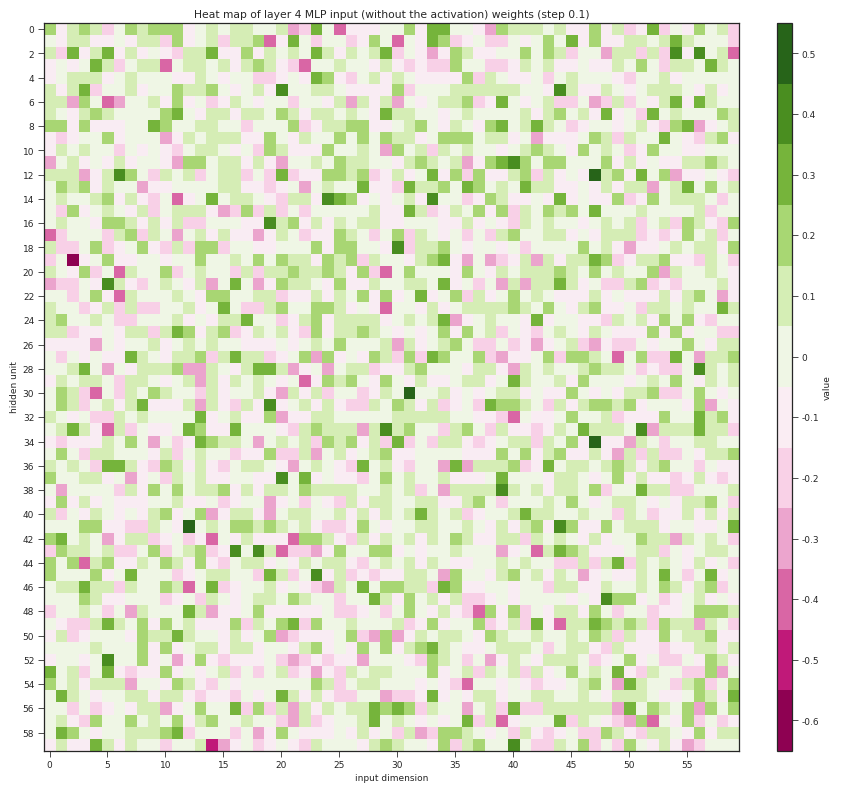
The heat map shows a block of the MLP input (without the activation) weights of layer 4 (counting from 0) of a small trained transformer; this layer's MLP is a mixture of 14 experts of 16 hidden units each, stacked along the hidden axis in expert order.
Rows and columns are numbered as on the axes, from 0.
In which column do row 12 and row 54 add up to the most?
47
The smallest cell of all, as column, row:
2, 19
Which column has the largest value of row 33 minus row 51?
51
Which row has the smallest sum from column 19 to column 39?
52
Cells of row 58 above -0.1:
36
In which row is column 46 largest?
33
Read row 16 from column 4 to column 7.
-0.1 0.2 0.2 0.1
